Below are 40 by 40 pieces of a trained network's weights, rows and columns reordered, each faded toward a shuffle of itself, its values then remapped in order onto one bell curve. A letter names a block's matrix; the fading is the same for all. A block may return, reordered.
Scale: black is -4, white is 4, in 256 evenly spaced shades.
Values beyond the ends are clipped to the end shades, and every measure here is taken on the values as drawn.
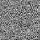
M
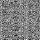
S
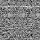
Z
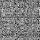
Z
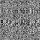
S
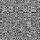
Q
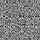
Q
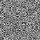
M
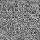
Q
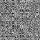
Z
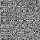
M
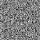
S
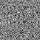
Q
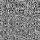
S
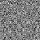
M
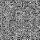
S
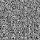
S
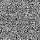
Z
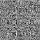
Z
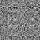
Q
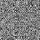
M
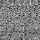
Z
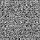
Z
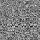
Q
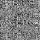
S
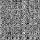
S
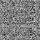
Z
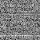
Z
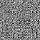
S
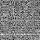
Z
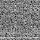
Z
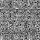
Z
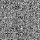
S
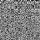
Q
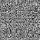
Z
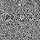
Q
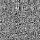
M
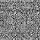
Z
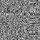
M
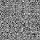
M
